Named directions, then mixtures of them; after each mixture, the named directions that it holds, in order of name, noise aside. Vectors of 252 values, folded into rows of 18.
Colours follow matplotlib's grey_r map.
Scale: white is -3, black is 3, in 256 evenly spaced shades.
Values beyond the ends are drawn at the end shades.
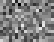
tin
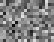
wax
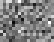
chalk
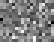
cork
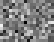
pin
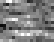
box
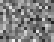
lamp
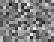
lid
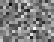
lid.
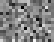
lamp, lid, tin.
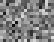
wax.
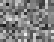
box, wax.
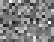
chalk, cork, pin.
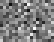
lid.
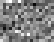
box, chalk, tin.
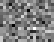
lid, wax.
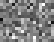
cork.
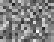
lamp, tin.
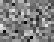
lamp, pin.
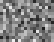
lamp.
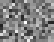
pin.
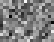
cork, pin.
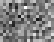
chalk, lid.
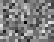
pin.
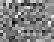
chalk.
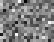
chalk, pin, wax.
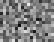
lamp, lid.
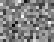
chalk, pin, wax.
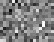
tin.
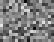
lid, pin.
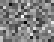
lid, pin.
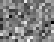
cork, pin.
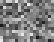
box, lid.
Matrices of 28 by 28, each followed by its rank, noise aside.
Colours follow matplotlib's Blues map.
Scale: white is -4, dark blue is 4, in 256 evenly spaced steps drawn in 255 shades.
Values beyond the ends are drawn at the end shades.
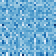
three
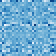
three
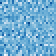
six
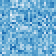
seven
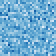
seven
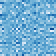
four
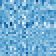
three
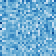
five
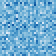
seven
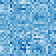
five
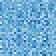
seven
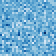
six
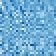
six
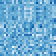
four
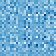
four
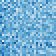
seven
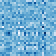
three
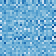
three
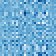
three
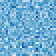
seven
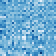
four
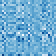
three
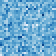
seven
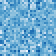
four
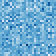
five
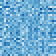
four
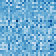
four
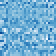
four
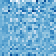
four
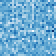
seven
